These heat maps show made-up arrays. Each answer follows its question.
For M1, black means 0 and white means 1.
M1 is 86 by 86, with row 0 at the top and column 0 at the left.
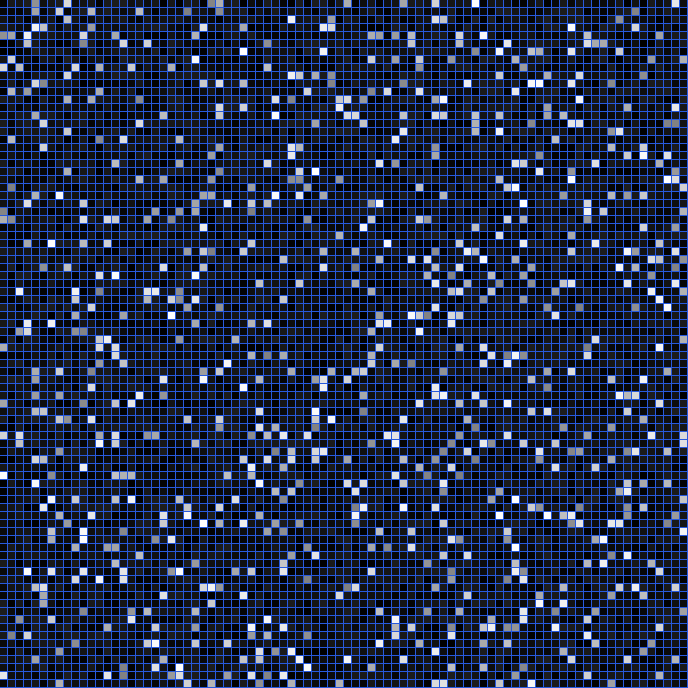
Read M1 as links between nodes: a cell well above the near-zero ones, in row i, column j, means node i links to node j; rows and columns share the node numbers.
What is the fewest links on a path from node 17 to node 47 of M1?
3
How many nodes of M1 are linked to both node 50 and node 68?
1
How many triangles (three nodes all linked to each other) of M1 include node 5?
1
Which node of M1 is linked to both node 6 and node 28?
node 59
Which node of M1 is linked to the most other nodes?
node 54
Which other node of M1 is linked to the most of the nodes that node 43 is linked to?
node 4
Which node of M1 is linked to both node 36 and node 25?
node 46
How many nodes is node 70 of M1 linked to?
8
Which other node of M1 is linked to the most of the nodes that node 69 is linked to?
node 56
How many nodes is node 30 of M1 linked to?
10
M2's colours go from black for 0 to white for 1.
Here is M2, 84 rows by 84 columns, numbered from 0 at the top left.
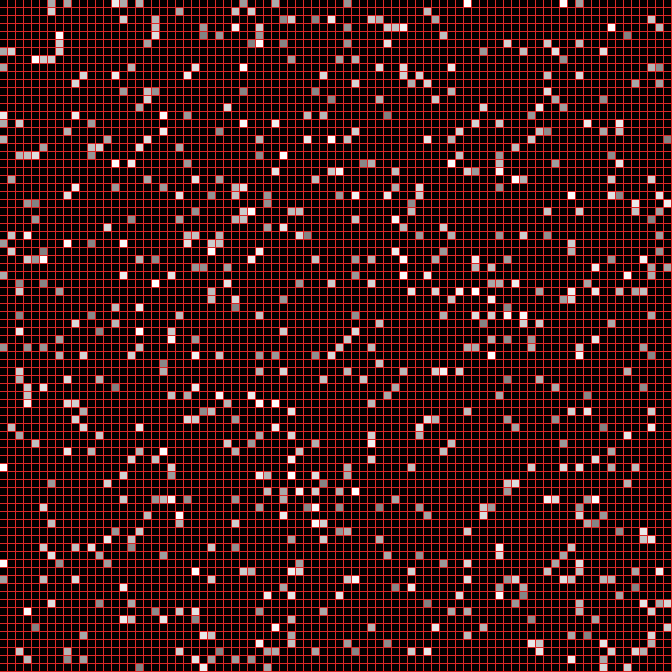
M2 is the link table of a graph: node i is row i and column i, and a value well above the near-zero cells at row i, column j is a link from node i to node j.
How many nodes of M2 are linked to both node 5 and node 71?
3
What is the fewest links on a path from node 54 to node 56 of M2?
3
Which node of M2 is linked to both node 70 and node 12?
node 69
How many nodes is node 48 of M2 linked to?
7
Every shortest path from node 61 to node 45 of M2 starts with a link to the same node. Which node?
node 63
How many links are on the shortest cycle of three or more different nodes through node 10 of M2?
4
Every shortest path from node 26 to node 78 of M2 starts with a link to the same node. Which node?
node 36
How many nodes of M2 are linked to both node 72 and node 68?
4
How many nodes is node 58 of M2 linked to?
9
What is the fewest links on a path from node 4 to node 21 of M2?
3
